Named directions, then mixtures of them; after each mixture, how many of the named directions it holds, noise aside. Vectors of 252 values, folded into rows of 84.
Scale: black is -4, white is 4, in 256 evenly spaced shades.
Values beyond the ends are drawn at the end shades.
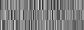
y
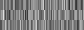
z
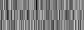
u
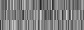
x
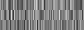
three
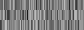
three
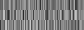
four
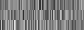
two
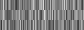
three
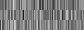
two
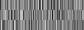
one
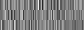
one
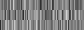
two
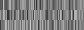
four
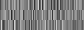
one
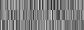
one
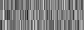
two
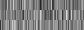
one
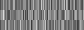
two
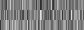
two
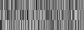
three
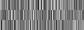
one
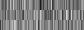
one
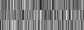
one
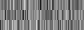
two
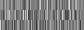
three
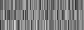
three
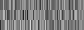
four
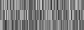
four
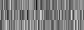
two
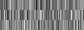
two
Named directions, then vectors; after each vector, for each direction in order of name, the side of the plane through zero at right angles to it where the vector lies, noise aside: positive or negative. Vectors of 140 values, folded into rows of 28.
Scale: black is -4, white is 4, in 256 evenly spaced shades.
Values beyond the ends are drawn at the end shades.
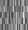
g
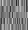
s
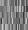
negative, positive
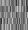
negative, positive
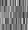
negative, negative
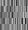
positive, positive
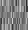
negative, positive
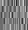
positive, positive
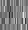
positive, positive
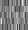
positive, negative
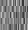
negative, negative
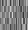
negative, negative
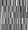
negative, negative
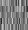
negative, positive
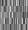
negative, negative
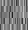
positive, positive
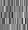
positive, positive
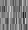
negative, negative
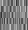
positive, positive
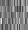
positive, negative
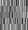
positive, positive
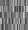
positive, negative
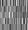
negative, negative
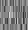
negative, negative
